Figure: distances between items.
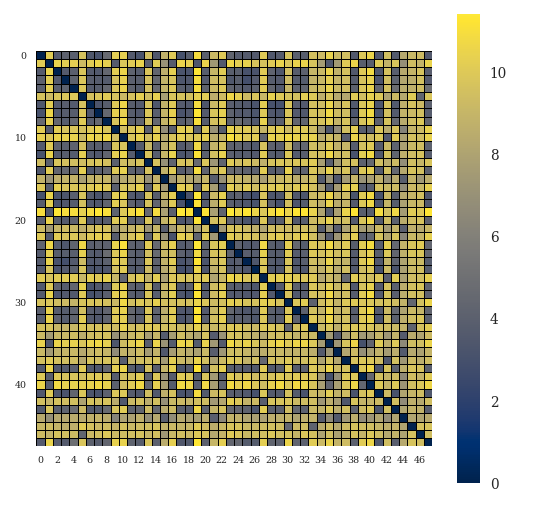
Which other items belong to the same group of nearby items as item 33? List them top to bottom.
30, 45
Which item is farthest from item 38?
19
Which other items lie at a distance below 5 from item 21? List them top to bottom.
15, 34, 36, 44
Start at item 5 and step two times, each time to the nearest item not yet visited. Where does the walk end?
15
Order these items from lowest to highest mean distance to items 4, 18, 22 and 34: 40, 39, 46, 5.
39, 40, 46, 5
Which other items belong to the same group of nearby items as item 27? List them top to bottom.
10, 37, 42
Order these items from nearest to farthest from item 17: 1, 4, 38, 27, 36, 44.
38, 4, 44, 36, 27, 1
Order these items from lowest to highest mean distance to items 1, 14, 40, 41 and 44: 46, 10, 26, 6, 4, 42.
26, 6, 4, 42, 46, 10
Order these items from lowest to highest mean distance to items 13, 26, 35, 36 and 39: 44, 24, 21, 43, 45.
44, 21, 43, 24, 45
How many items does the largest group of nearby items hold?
25
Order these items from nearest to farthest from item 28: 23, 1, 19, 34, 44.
23, 44, 34, 1, 19
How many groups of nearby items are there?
6
